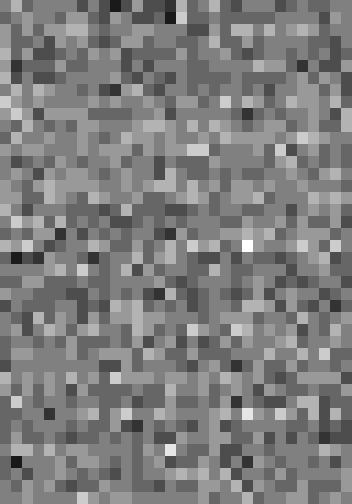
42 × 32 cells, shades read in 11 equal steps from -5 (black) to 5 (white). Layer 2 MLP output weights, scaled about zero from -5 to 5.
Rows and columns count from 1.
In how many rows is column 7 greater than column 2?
14
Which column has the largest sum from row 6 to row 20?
1
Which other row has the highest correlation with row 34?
12
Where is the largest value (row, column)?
21, 23
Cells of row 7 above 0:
4
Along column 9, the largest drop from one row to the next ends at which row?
22
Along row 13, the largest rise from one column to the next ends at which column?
26
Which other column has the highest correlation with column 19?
18
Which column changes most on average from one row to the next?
2
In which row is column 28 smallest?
6
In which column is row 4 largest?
20
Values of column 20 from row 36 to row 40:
1 1 1 0 0
